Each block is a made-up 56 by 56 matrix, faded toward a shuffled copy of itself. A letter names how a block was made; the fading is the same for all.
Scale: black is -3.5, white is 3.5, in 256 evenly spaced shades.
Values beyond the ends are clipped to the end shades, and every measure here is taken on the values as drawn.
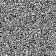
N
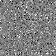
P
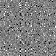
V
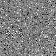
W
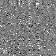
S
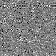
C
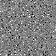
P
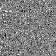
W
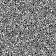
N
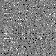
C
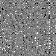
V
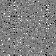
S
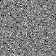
P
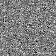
N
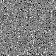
W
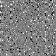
V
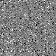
P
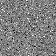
W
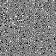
P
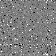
S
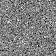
N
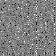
V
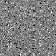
V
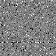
S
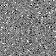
P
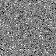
W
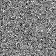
N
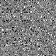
C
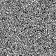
N
